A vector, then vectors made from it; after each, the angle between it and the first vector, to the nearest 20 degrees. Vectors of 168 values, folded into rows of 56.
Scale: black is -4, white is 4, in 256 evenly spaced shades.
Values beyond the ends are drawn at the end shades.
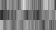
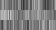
140 degrees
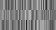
100 degrees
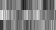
160 degrees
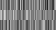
120 degrees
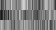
40 degrees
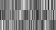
60 degrees
